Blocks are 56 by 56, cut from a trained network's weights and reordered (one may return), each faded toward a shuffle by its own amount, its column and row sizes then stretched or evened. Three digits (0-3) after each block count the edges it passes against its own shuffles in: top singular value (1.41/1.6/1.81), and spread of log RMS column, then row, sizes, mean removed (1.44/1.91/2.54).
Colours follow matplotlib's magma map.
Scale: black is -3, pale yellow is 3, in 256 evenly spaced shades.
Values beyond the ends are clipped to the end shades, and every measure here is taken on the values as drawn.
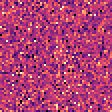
0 0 1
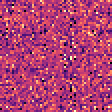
0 2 0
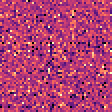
1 1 2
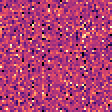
1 3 0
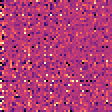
0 3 2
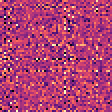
3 2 1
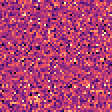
0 1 2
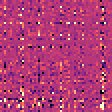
1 3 3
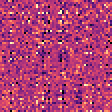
3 2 2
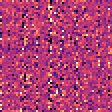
1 3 1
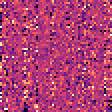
0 3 0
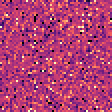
0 2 1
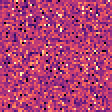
0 1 0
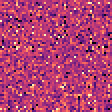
0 1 1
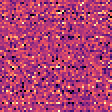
2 1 2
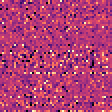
0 1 3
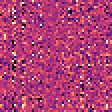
3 3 0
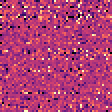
0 1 3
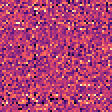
2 1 2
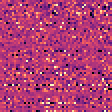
0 1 3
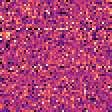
2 1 1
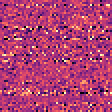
3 0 3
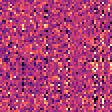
3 3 1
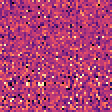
1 2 2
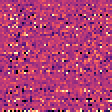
1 2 3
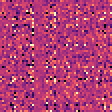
1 3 2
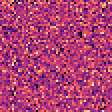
2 1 0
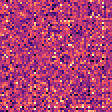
1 2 0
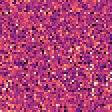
0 0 2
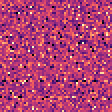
0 0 1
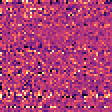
3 2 3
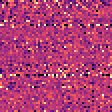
1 0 3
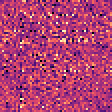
2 1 2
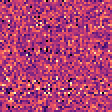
1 1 2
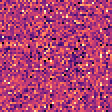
1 1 0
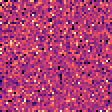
0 1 1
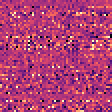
1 1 3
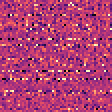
1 0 3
